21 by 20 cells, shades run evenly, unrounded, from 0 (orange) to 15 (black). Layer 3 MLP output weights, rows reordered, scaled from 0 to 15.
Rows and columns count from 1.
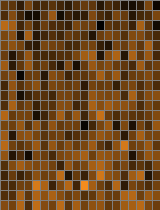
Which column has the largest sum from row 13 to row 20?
2
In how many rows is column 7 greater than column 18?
10
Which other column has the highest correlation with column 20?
13
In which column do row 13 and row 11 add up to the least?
14
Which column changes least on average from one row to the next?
6
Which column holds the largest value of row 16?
4
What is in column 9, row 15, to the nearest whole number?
7
